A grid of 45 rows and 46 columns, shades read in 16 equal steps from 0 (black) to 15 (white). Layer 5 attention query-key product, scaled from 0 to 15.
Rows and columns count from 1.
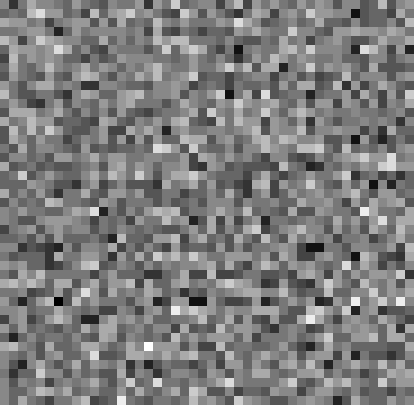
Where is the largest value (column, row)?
17, 39
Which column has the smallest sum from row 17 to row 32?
12
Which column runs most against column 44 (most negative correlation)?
22
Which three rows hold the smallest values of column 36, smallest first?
28, 34, 19
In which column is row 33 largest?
10
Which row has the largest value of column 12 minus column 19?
15
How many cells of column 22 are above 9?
12
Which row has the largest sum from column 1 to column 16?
32
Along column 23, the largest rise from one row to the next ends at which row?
35
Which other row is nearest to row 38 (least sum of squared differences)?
23
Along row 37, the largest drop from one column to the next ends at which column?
45
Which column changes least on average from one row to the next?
9
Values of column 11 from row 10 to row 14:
3 9 6 6 4
